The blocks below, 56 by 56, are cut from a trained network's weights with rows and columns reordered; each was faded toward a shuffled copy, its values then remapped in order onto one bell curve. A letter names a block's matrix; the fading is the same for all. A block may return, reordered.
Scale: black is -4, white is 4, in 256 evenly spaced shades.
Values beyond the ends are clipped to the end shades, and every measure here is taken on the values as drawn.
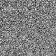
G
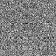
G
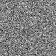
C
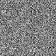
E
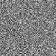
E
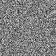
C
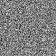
C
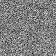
C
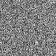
G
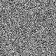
C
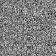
E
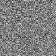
E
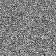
G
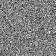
C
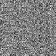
E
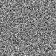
C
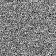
C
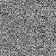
E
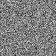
C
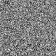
G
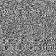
G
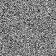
C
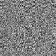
E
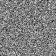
C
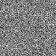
G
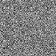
E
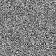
G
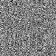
E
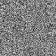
C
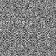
G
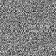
G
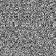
G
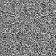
E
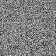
E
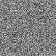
G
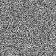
G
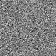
C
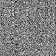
E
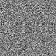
G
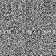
G
